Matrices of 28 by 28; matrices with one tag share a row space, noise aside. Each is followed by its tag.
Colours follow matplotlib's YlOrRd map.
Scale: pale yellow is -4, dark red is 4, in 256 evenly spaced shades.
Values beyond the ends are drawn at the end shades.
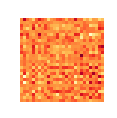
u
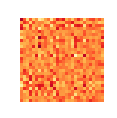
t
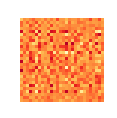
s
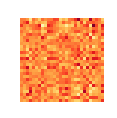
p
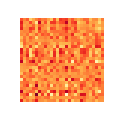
s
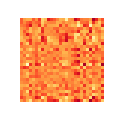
p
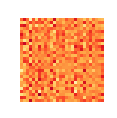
t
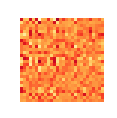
t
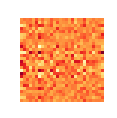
t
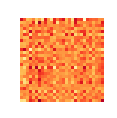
t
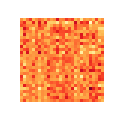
u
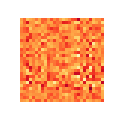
p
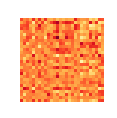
u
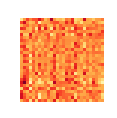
t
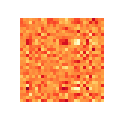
p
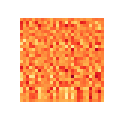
s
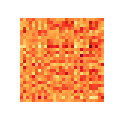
u
